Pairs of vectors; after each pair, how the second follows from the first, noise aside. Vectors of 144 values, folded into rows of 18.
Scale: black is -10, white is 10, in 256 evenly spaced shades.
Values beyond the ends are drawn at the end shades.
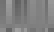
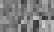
wrapped around, negated, scaled up.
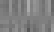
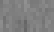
reversed, negated, shrunk.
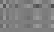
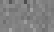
wrapped around, partly zeroed.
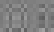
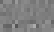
wrapped around, partly zeroed.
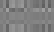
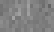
wrapped around, partly zeroed.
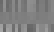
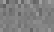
wrapped around, partly zeroed.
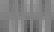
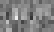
wrapped around, negated, scaled up.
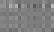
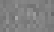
wrapped around, shrunk.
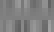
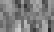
negated, scaled up.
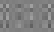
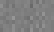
wrapped around, shrunk.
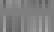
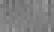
reversed, negated, shrunk.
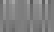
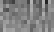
negated, scaled up.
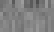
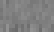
reversed, shrunk.
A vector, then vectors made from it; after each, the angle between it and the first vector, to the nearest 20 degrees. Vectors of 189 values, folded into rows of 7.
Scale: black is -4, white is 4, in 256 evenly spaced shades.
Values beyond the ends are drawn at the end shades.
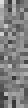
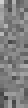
20 degrees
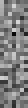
60 degrees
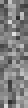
100 degrees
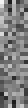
20 degrees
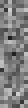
100 degrees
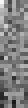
20 degrees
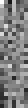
20 degrees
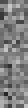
120 degrees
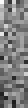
20 degrees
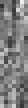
100 degrees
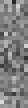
120 degrees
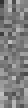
160 degrees
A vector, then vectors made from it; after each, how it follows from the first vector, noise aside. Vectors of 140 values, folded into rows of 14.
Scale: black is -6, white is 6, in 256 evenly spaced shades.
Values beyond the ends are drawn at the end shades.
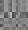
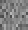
sign-scrambled.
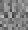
copied.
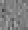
wrapped around, partly zeroed.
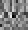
scaled up.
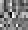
negated, scaled up.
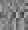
reversed.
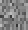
sign-scrambled.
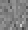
wrapped around, partly zeroed.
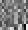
wrapped around, negated, scaled up.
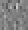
wrapped around, negated, partly zeroed.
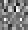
wrapped around, negated, scaled up.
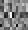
scaled up.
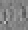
wrapped around, partly zeroed.
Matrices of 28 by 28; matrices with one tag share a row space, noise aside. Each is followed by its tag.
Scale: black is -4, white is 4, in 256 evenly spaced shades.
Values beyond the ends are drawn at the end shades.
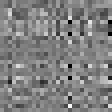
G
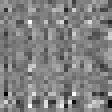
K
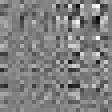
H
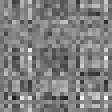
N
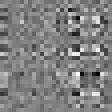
H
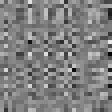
K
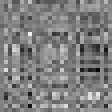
N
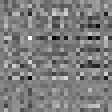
N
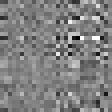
H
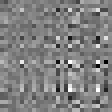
H
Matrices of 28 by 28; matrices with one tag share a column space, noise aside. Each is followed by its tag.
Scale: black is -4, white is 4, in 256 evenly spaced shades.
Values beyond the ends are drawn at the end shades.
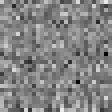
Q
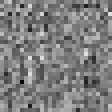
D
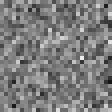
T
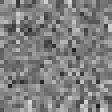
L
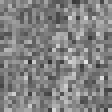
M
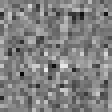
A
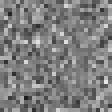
T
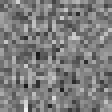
D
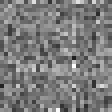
Q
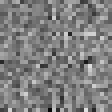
Q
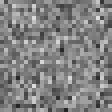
T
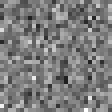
T
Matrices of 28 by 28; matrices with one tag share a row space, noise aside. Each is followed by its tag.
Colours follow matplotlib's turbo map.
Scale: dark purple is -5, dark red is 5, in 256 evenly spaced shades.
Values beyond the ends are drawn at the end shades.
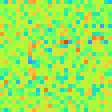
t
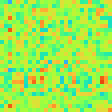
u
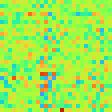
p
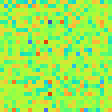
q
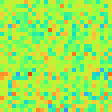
q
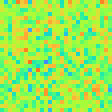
q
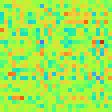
p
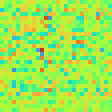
p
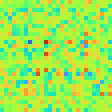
q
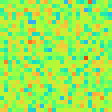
t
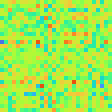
p
